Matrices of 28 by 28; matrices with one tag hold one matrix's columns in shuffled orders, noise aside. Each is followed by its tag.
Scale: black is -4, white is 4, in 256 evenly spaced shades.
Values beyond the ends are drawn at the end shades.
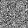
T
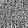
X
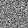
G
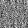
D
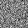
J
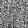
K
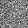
T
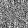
D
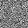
G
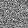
G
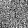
D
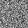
J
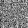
X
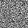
G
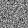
J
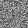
G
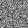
J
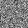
J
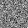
J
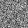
J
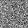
T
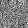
D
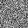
J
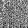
K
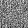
K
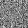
X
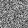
J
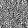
D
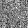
X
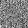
X
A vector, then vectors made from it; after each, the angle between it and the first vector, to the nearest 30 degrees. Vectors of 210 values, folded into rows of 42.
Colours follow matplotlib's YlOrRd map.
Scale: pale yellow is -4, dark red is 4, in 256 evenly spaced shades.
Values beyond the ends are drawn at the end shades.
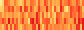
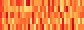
120 degrees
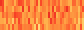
150 degrees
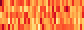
150 degrees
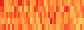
150 degrees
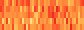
120 degrees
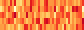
60 degrees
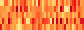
60 degrees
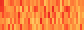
150 degrees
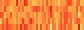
90 degrees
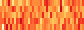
60 degrees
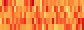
60 degrees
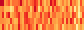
120 degrees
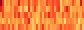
150 degrees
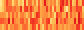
30 degrees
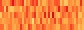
120 degrees
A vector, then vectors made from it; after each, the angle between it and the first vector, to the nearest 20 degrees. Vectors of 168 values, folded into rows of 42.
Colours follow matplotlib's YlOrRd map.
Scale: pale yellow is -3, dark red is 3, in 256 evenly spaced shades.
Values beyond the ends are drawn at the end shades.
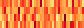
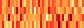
120 degrees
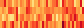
80 degrees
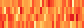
140 degrees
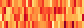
60 degrees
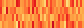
100 degrees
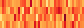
40 degrees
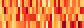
60 degrees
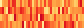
80 degrees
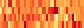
80 degrees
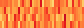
20 degrees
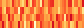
160 degrees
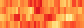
60 degrees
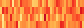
60 degrees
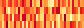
40 degrees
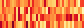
100 degrees
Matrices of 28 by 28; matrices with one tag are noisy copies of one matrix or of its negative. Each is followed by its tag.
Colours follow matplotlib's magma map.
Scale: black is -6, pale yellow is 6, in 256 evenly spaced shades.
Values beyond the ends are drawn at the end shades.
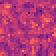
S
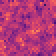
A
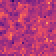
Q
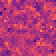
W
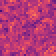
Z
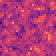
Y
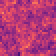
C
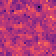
W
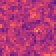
Z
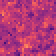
C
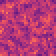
S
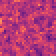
Y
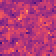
Q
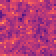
Q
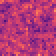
S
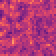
Q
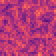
S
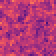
Q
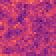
Q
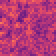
Q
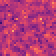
Y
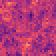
C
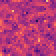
Y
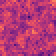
A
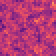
Y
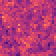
C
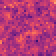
A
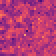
Q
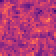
S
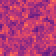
Z
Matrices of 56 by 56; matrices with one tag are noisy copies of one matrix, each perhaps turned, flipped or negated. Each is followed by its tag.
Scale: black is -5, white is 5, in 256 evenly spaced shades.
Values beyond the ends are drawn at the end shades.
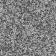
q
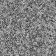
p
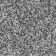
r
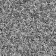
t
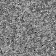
q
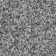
p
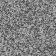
q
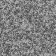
q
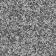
p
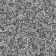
t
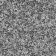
p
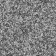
q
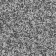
t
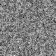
t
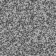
p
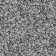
r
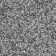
r
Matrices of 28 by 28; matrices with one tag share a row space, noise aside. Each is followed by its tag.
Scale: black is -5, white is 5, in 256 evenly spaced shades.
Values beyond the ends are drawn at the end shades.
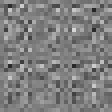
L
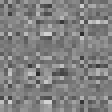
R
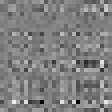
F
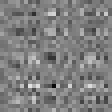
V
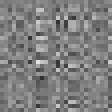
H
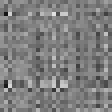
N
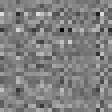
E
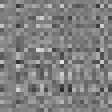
E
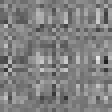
N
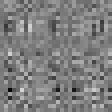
L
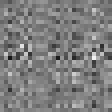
L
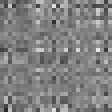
N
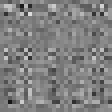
L
